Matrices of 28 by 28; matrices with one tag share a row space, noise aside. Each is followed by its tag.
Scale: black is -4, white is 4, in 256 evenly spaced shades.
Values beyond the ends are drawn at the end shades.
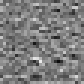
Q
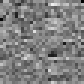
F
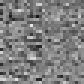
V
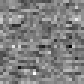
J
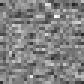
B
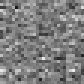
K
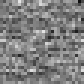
B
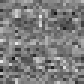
F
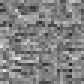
J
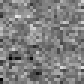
V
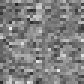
V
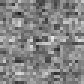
B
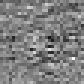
B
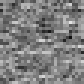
J
